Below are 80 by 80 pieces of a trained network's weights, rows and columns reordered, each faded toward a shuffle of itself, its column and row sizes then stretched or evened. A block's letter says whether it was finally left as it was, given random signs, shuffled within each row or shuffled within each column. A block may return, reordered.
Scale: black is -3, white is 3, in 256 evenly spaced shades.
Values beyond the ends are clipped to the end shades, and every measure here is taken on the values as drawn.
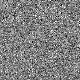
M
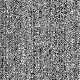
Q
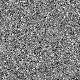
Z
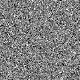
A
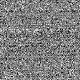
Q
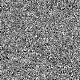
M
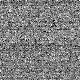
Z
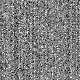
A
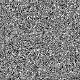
M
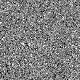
Z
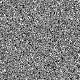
A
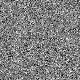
Z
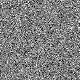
A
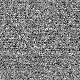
Z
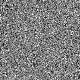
A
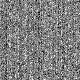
A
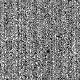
Q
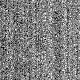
A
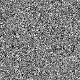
M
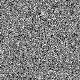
A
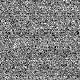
Q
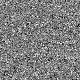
Z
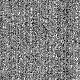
A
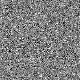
M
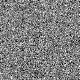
M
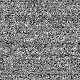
Z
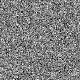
A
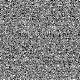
Q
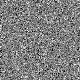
A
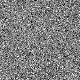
M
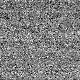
Z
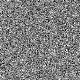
M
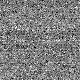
Z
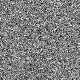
Z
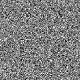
Q
